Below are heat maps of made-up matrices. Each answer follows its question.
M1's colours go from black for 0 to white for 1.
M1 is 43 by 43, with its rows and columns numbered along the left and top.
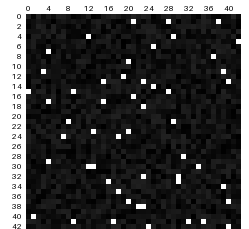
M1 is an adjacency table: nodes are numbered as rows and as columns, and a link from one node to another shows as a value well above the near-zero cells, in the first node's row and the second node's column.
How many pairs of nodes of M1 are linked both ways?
2
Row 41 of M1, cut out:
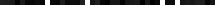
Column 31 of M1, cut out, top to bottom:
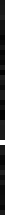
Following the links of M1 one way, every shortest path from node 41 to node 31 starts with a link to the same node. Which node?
node 17
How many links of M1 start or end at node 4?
5
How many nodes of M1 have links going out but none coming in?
6
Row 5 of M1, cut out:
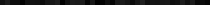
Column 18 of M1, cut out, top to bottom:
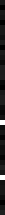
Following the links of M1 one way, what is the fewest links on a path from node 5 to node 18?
3
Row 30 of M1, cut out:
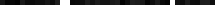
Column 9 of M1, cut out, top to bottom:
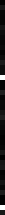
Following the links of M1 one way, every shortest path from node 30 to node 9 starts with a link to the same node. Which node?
node 13
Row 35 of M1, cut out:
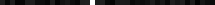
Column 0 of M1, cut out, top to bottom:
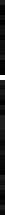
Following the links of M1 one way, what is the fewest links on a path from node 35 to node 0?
5
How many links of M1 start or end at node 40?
4
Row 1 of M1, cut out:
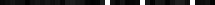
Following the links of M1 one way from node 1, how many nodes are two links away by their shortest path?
5
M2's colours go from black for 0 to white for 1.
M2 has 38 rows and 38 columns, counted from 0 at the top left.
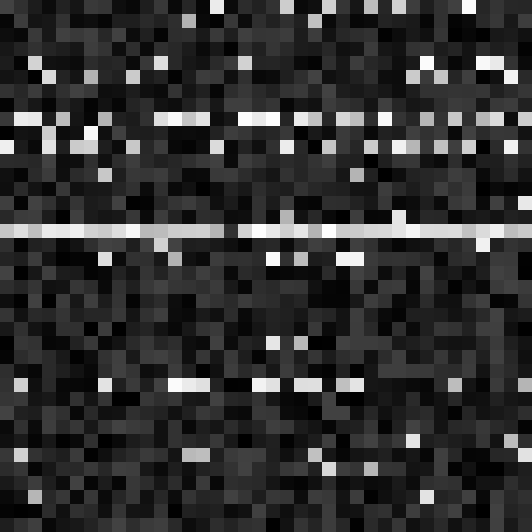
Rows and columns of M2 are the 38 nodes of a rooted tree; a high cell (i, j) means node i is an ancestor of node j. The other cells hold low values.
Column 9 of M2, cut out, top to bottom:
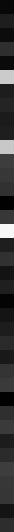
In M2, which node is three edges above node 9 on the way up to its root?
16
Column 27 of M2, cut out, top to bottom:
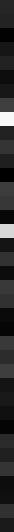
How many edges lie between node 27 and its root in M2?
2
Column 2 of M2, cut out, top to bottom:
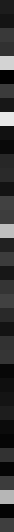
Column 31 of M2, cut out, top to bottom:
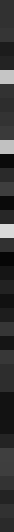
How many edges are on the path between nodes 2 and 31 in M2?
7
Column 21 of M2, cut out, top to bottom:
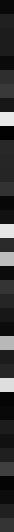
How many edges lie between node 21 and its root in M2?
5
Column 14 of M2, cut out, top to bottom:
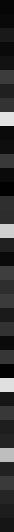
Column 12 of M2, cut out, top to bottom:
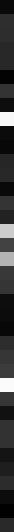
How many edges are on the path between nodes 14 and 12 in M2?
4
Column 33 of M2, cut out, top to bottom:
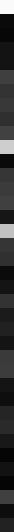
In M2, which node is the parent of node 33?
0
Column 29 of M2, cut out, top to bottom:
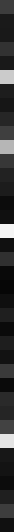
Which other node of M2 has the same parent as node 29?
36
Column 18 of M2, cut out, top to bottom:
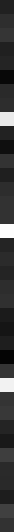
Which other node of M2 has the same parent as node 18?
32
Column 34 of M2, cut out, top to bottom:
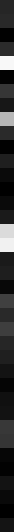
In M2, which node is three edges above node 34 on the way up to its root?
8
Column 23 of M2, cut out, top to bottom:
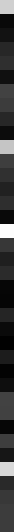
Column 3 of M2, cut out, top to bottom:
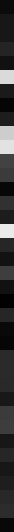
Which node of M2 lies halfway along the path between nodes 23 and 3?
10
